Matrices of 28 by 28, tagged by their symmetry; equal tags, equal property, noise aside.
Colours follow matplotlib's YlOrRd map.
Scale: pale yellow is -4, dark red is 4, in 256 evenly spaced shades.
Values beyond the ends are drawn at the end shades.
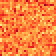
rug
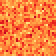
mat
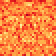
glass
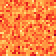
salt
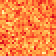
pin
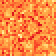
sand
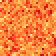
salt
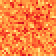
pin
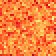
rug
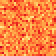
mat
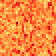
sand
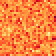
rug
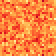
sand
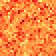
salt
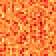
sand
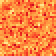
salt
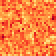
mat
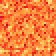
salt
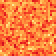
pin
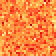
rug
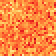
salt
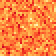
pin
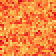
mat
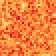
salt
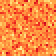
rug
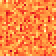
sand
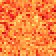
glass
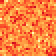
salt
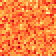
rug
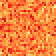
sand
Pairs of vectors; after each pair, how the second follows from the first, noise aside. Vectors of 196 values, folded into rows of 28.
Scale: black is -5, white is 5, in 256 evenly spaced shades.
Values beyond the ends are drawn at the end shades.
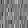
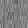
negated, shrunk.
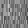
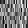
wrapped around, negated, scaled up.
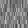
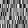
wrapped around, negated, scaled up.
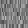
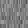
negated, shrunk.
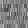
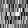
wrapped around, negated, scaled up.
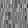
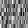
wrapped around, negated, scaled up.
